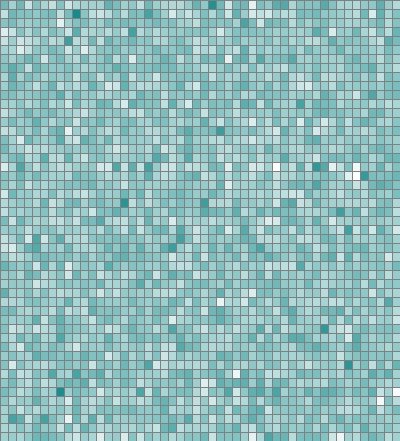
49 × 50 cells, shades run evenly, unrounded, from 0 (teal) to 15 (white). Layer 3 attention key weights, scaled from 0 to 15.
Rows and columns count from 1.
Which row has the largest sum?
19
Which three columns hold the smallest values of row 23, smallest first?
16, 26, 37
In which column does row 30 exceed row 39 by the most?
23
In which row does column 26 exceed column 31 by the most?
43
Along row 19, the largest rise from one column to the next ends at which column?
42
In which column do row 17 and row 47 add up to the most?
4
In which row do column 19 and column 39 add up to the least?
2
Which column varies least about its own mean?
46
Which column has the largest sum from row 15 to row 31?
35
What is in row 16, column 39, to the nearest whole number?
6
